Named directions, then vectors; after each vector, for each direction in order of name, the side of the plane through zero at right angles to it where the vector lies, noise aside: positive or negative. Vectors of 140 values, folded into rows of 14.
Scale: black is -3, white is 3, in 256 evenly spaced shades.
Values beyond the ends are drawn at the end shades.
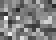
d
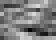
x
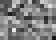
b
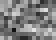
negative, negative, negative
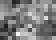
negative, negative, positive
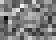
negative, negative, positive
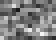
positive, positive, negative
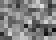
negative, positive, positive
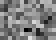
positive, negative, positive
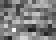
positive, positive, positive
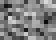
positive, negative, positive
